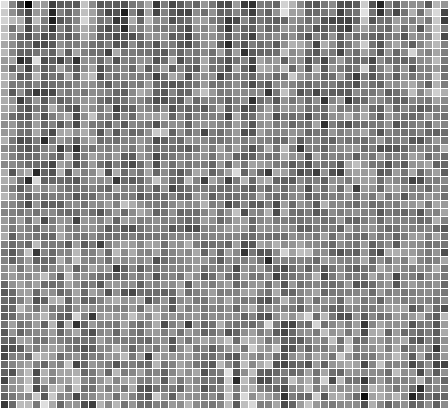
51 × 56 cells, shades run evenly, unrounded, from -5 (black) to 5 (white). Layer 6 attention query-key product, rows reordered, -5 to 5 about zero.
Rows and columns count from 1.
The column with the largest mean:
1
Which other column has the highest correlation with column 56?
18
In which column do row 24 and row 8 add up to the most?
5
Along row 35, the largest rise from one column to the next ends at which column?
9
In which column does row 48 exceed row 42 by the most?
29
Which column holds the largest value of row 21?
45
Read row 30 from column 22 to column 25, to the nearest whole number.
0 0 0 0
